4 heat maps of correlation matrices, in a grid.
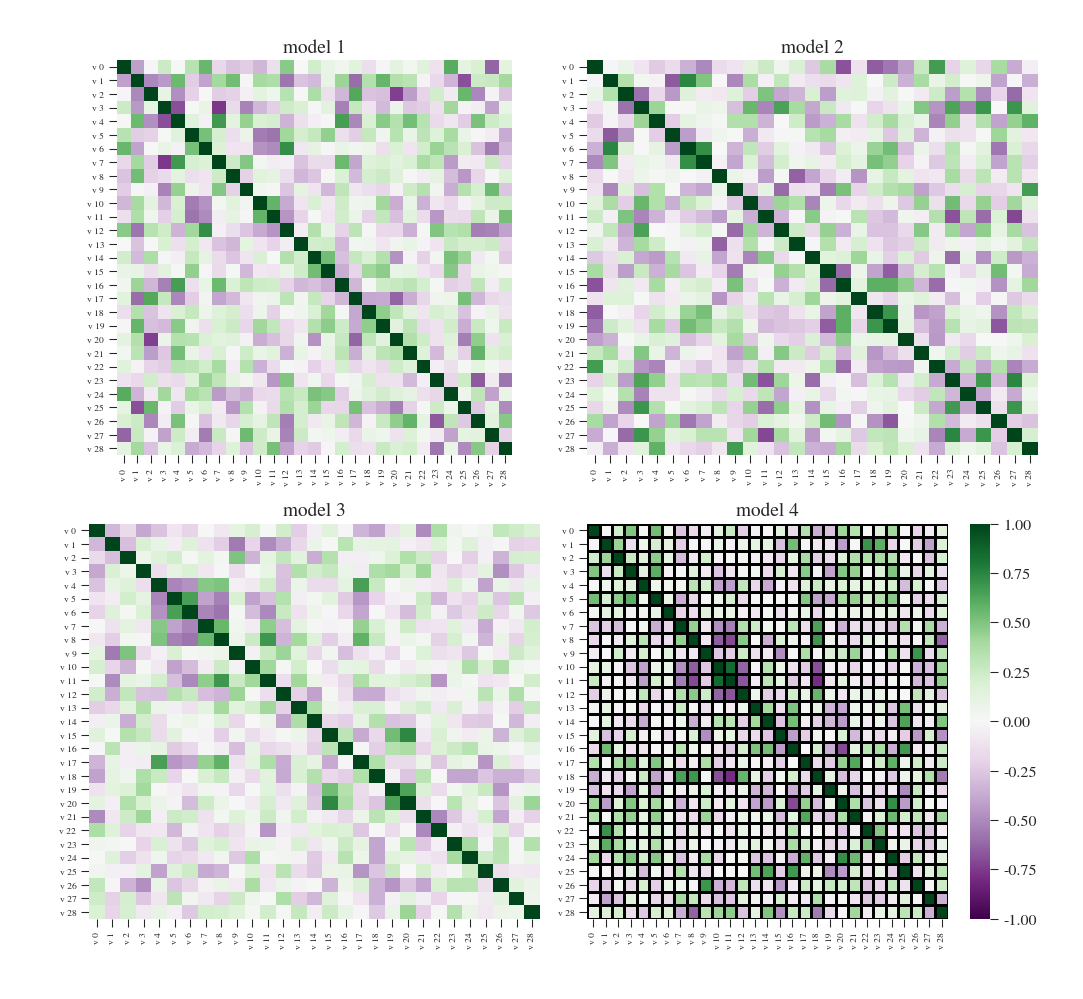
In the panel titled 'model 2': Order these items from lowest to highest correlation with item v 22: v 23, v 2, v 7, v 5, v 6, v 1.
v 23, v 7, v 6, v 5, v 1, v 2
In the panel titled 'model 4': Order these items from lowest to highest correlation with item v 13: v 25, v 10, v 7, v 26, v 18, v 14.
v 26, v 10, v 18, v 7, v 14, v 25
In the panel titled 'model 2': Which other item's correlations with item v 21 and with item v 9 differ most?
v 12
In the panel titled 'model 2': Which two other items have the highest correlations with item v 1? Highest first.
v 6, v 7
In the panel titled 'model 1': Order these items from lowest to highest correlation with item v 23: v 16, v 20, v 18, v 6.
v 20, v 16, v 18, v 6
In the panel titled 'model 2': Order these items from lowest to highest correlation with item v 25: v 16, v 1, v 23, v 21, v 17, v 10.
v 17, v 16, v 1, v 21, v 10, v 23
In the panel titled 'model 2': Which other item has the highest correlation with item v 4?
v 28
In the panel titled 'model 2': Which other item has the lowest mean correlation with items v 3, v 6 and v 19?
v 26
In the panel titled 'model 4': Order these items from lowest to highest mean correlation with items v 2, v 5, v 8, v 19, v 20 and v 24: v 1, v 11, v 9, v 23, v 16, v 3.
v 16, v 11, v 1, v 23, v 9, v 3
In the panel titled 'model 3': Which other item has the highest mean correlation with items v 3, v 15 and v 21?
v 19
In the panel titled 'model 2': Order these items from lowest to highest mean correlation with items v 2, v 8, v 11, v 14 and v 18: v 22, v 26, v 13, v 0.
v 13, v 0, v 26, v 22
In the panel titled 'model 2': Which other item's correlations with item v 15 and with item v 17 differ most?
v 16
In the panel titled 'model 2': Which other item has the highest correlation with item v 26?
v 15
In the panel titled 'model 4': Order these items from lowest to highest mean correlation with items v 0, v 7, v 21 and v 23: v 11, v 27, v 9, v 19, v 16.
v 19, v 11, v 27, v 9, v 16
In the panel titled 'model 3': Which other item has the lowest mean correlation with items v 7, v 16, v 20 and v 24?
v 6
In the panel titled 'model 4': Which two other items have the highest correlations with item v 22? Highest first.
v 1, v 23
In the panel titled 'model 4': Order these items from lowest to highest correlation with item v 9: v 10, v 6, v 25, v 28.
v 10, v 25, v 6, v 28
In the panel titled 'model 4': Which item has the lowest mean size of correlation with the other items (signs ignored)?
v 6
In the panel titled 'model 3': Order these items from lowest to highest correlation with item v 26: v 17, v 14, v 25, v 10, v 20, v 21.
v 21, v 20, v 25, v 14, v 17, v 10
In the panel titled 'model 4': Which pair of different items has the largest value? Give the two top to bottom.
v 10, v 11
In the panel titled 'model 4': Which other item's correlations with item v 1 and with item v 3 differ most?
v 20
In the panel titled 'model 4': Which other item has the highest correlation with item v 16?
v 25
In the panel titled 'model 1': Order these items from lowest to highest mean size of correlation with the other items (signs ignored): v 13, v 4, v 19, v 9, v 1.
v 13, v 9, v 19, v 4, v 1
